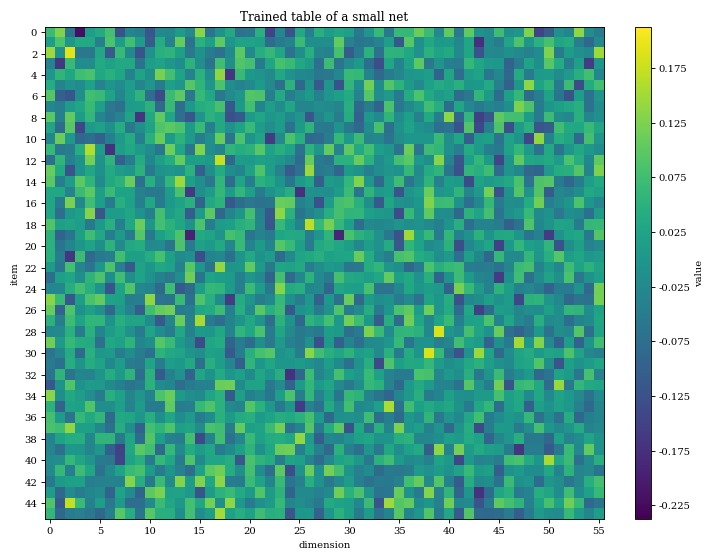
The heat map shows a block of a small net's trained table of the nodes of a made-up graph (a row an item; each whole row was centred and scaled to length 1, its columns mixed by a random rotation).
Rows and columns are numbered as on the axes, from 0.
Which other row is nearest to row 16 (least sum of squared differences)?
31
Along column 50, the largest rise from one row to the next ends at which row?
40
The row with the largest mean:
12
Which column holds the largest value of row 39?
39
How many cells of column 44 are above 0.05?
6
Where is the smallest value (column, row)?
3, 0
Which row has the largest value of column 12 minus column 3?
9
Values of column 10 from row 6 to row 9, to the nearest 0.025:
-0.075 0.05 0.025 0.025
